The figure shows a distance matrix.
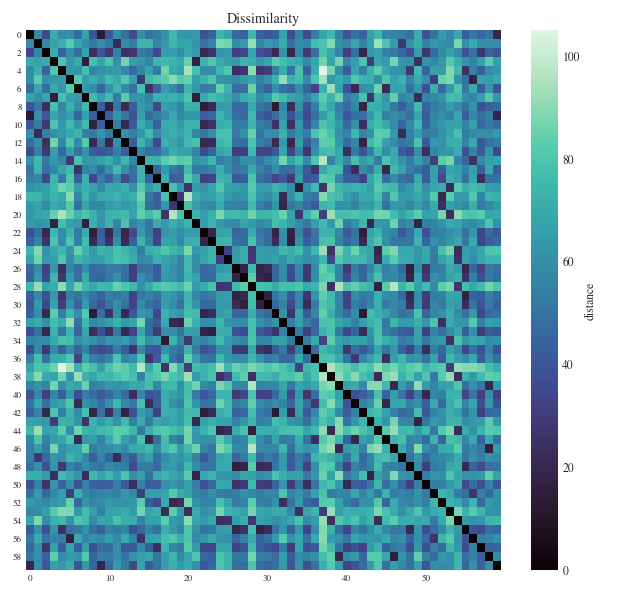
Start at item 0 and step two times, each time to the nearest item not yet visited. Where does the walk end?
59
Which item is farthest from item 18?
20
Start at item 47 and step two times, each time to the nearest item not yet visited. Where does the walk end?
1
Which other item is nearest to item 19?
32
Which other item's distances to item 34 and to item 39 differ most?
17
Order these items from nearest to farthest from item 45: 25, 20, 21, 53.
21, 25, 53, 20
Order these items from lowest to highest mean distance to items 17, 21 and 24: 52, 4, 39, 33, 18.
33, 52, 18, 4, 39
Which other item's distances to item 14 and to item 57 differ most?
16
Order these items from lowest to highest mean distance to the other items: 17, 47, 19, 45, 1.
47, 19, 45, 1, 17
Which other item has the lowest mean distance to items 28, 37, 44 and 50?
25
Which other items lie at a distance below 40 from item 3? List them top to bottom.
7, 21, 43, 49
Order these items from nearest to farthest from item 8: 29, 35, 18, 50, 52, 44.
35, 50, 29, 52, 18, 44
